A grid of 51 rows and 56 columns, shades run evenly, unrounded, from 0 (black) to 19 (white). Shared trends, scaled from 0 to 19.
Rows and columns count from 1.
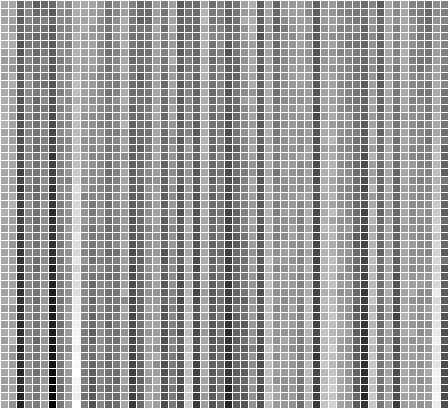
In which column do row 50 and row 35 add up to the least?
7
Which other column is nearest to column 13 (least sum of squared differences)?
4
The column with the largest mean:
10
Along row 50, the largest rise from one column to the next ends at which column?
47
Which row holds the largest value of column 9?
46
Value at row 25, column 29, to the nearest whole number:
5
